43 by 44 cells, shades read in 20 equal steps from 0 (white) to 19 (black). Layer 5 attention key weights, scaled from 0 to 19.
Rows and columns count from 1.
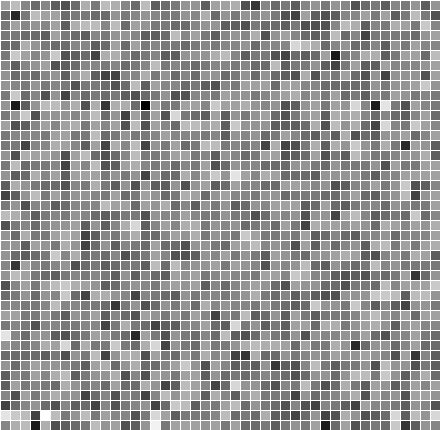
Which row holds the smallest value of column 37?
38
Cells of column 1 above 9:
21
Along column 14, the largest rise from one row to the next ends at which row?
10
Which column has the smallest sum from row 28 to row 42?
19
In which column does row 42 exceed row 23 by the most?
14
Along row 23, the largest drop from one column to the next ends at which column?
32
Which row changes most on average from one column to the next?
11
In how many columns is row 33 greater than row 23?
25
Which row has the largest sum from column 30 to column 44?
41
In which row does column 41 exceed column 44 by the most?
42
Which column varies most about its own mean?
2
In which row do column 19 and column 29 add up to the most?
15
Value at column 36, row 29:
10
